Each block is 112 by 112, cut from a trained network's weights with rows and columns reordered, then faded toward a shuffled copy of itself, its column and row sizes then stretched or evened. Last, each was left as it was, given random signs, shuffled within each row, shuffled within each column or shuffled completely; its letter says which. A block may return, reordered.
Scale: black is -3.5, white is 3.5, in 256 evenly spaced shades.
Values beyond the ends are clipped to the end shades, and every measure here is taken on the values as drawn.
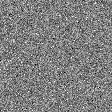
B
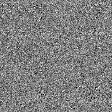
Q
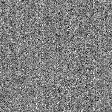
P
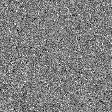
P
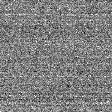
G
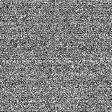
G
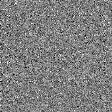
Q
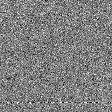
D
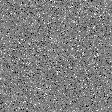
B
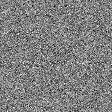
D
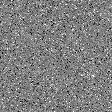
B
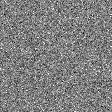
B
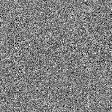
Q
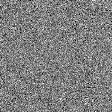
Q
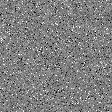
B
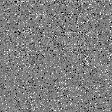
G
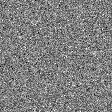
B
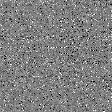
Q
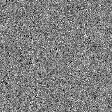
P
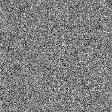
Q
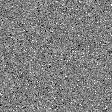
B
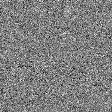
D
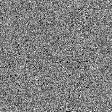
Q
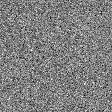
B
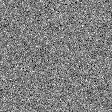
B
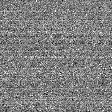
G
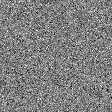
B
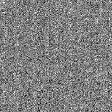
G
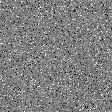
B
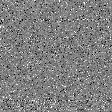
D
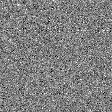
D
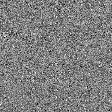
Q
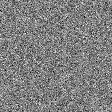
B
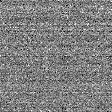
G
